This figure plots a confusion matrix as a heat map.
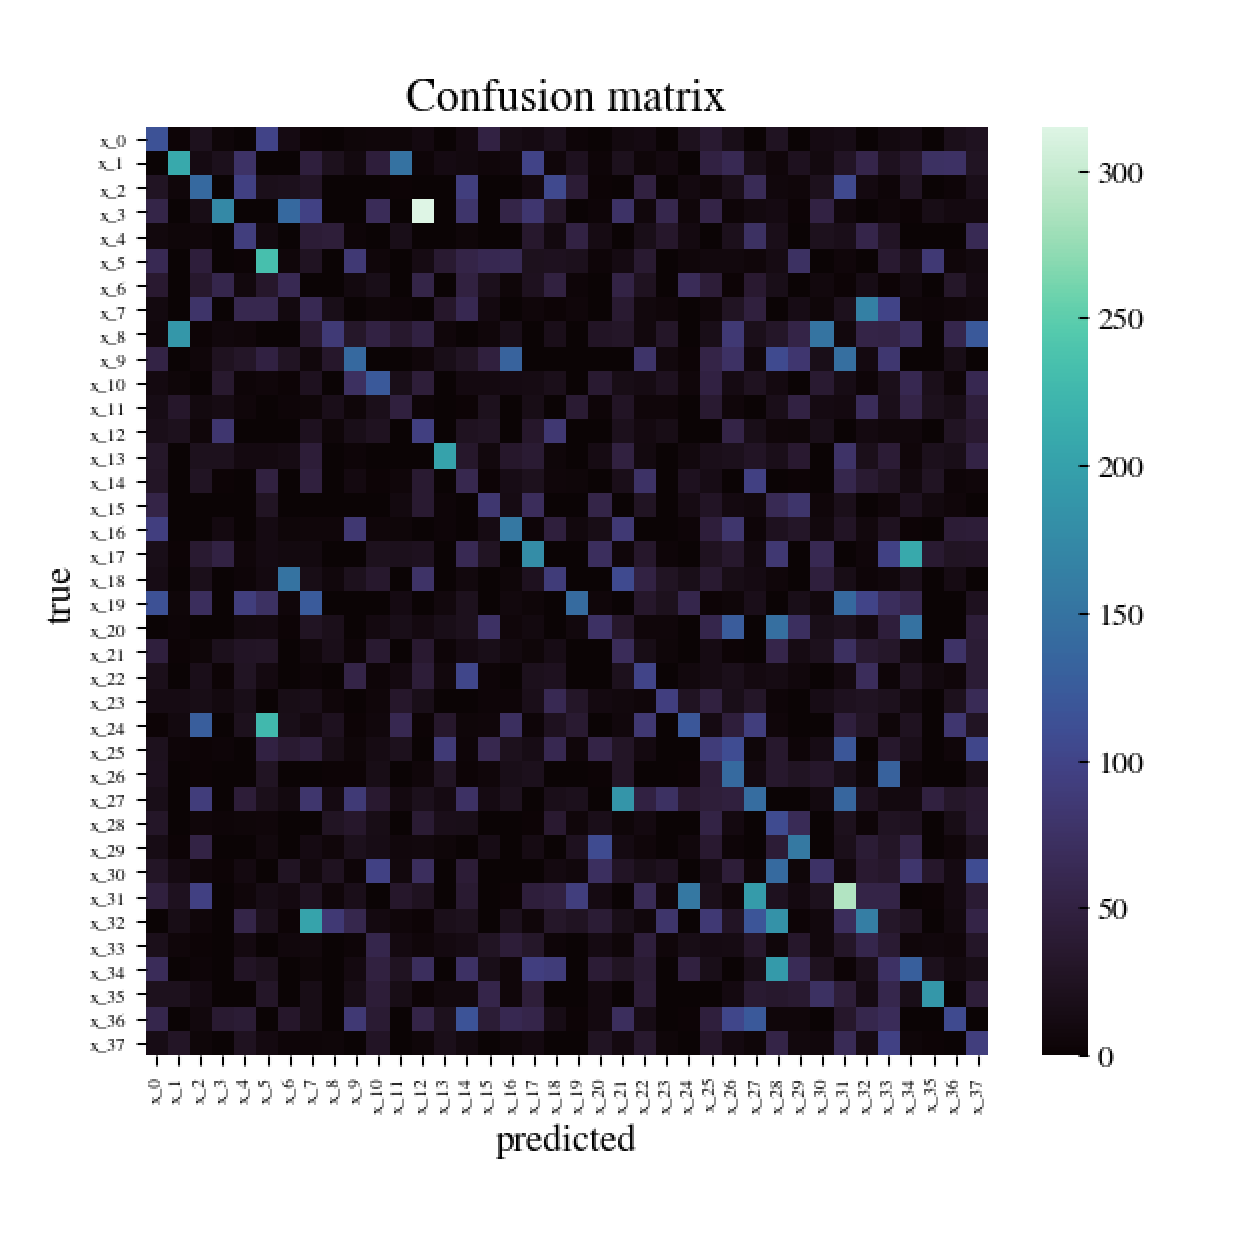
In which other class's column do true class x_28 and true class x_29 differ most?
x_20
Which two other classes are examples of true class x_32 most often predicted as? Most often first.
x_7, x_28
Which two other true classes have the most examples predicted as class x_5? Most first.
x_24, x_0
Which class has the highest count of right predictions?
x_31
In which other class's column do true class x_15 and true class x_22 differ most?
x_14
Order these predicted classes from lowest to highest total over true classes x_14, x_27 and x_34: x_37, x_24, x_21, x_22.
x_37, x_24, x_22, x_21
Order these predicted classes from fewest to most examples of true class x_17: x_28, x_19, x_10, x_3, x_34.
x_19, x_10, x_3, x_28, x_34
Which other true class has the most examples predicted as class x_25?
x_32
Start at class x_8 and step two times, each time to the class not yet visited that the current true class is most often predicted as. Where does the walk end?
x_11
